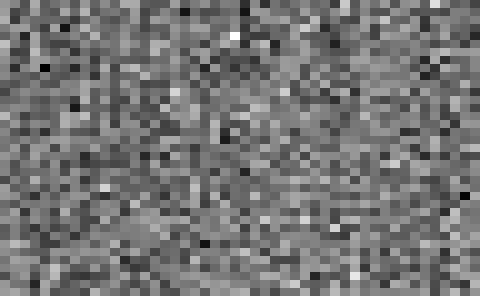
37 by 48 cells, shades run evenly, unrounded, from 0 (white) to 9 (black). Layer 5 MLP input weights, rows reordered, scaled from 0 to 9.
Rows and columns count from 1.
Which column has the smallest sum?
31
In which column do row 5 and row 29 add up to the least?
24
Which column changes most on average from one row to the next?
45
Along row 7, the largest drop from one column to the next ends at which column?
4
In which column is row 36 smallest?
30
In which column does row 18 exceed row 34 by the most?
23
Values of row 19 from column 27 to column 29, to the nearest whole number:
3 4 6
